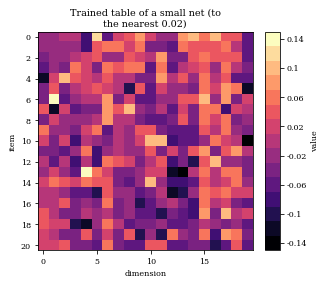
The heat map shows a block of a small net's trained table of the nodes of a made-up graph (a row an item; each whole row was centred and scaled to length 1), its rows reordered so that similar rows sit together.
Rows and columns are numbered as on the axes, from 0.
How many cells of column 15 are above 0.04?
13
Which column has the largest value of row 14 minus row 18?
4
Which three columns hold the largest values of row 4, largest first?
2, 11, 15
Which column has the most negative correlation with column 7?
1
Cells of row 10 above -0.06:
15
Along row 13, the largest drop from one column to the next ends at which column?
12
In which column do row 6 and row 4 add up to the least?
0
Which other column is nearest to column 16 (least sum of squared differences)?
7
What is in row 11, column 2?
-0.06
